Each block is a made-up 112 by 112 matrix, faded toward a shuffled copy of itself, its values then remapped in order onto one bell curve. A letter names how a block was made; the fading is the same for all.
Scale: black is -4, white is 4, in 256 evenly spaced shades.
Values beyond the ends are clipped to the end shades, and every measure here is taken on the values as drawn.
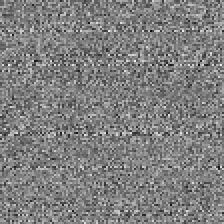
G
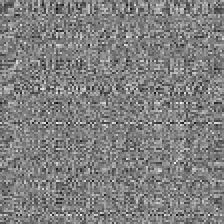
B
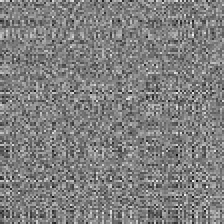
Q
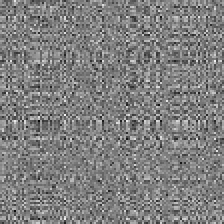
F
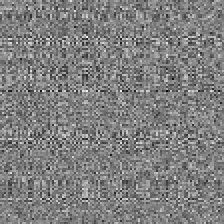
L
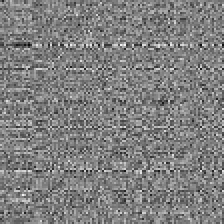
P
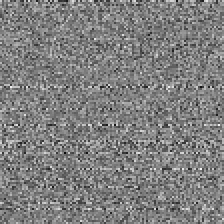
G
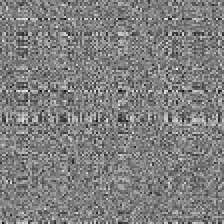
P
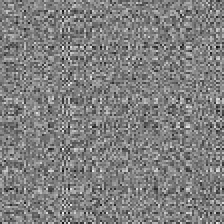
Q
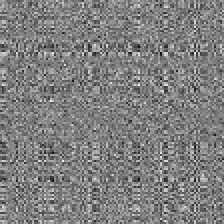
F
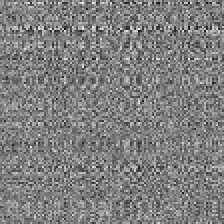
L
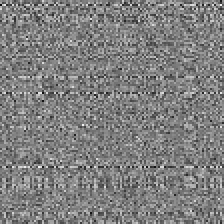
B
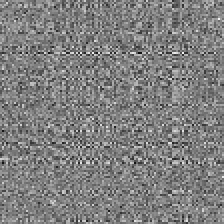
L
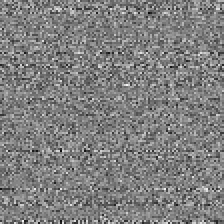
G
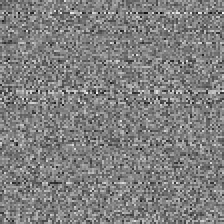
G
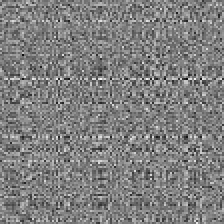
L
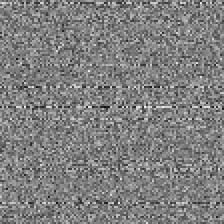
G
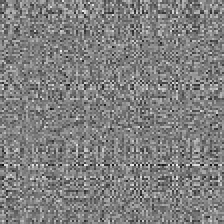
P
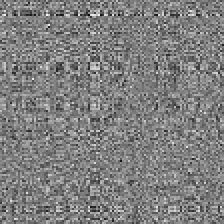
L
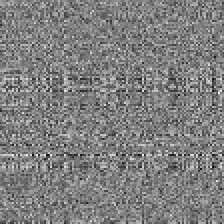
B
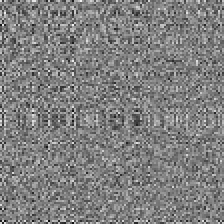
Q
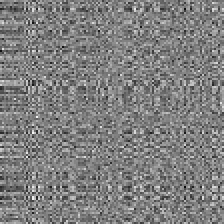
F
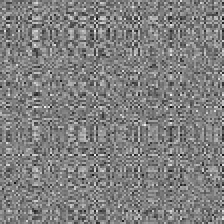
F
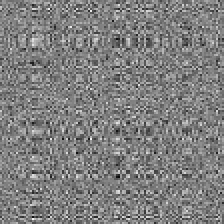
F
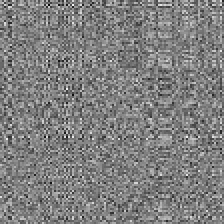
Q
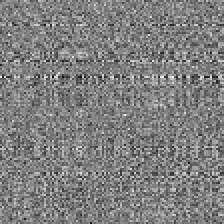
B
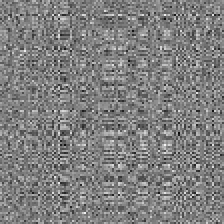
F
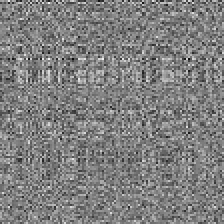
Q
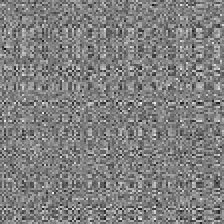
F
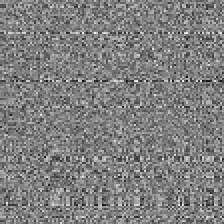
B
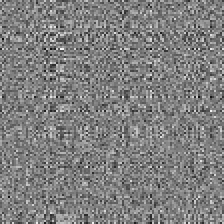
L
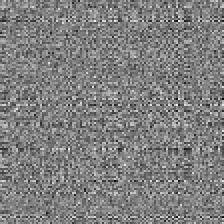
P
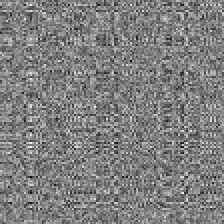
Q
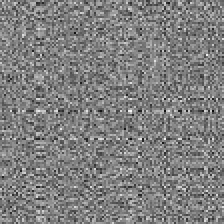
Q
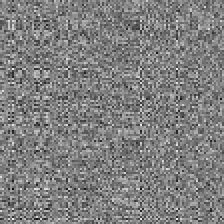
Q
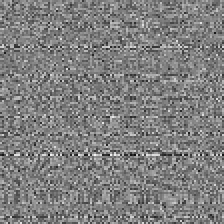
B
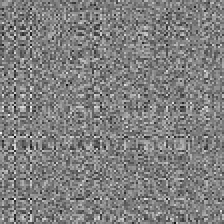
Q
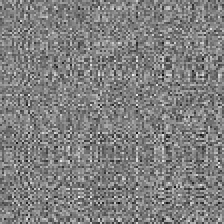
Q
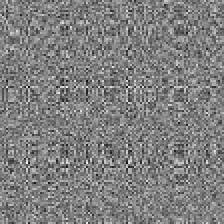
Q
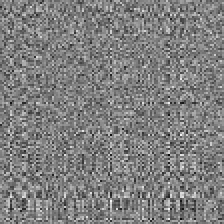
Q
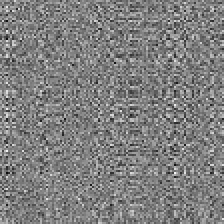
Q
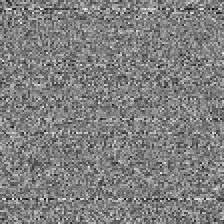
G
